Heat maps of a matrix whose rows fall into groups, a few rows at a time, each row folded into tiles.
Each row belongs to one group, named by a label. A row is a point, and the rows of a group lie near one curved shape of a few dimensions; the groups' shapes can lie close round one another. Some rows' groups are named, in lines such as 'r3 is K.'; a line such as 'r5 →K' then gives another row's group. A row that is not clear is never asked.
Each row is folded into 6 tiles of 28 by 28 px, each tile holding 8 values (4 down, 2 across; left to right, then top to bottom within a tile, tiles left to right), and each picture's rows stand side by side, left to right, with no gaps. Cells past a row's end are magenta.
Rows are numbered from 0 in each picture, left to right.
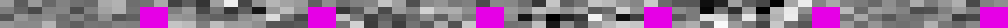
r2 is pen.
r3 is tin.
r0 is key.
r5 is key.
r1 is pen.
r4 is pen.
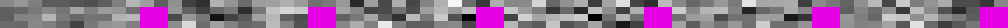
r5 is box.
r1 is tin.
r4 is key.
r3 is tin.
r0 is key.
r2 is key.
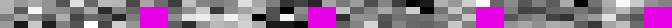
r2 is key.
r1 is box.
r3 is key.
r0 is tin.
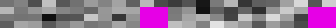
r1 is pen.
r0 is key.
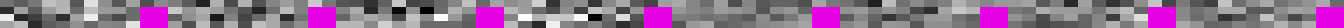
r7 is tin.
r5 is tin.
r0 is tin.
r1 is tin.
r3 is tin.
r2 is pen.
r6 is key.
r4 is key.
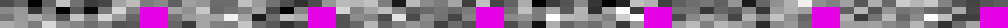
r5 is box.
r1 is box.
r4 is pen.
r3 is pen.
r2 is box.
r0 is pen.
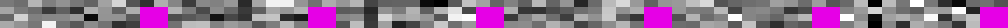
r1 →key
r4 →box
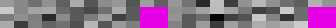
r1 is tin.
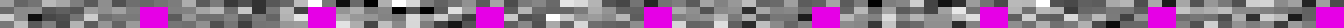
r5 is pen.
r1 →key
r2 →pen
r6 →box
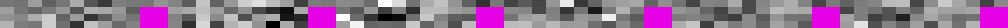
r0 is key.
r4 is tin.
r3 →pen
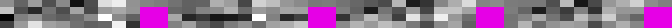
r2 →pen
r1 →tin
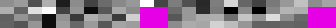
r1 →pen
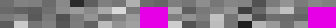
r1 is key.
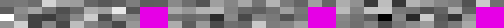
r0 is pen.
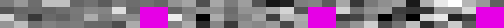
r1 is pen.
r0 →pen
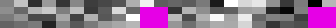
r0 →key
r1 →box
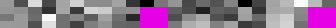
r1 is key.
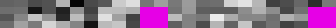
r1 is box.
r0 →pen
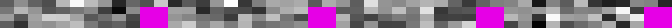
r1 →pen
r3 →pen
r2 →tin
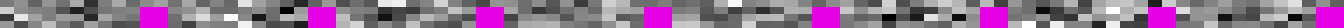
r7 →key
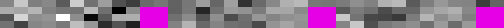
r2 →pen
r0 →box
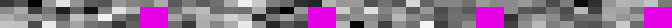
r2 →tin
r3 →key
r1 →box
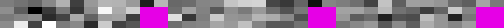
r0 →tin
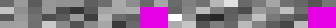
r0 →tin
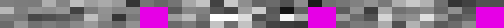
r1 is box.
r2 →box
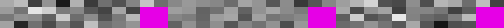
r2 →box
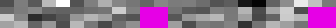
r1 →key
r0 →pen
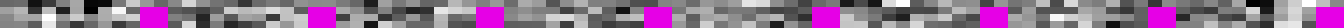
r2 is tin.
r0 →pen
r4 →box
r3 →box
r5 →pen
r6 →box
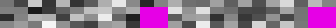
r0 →key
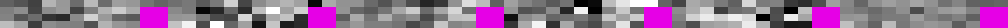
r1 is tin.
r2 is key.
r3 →key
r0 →tin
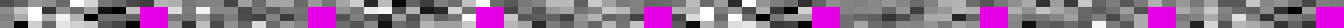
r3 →tin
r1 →tin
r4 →box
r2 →key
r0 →box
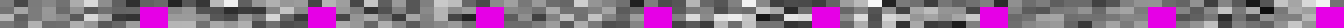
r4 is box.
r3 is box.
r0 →box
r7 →key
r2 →key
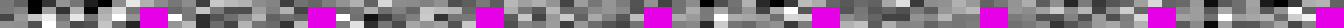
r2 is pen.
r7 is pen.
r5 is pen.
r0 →pen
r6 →key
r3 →box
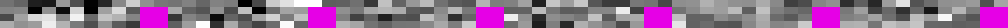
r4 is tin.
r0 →pen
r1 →key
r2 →tin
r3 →pen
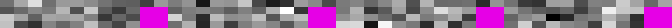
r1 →pen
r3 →tin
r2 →tin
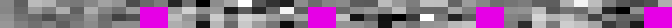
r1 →pen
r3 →box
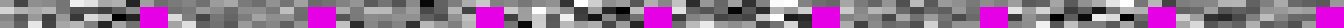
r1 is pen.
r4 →key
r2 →key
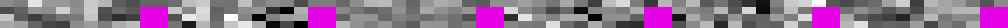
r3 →tin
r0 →tin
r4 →key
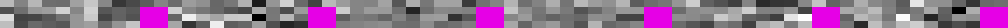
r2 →key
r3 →key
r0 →tin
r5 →box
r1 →tin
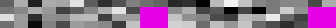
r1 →pen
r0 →pen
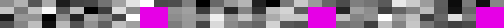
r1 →pen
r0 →key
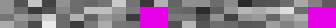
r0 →key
